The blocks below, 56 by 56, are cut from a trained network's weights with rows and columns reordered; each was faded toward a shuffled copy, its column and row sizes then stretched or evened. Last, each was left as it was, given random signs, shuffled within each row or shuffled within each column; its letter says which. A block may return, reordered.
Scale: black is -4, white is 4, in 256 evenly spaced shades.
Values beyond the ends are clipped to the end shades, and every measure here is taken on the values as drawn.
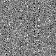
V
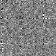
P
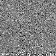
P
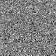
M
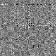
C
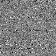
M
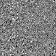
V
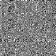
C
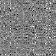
C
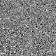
M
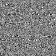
M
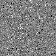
V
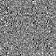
C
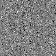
V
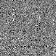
P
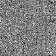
V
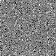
V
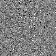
V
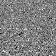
M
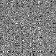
C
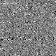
M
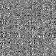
C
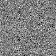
V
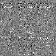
P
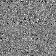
M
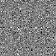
C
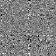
C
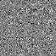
P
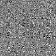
C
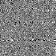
C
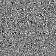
M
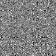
P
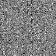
V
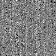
V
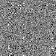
P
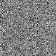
V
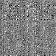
C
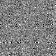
P
